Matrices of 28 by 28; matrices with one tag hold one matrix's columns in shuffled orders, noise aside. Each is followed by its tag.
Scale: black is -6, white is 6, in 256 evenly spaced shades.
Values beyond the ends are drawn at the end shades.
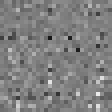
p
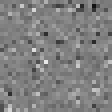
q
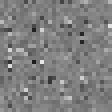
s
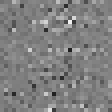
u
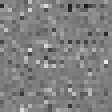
q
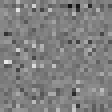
q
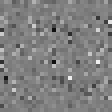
s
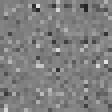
q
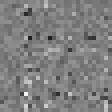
p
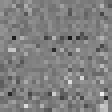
p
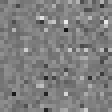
u
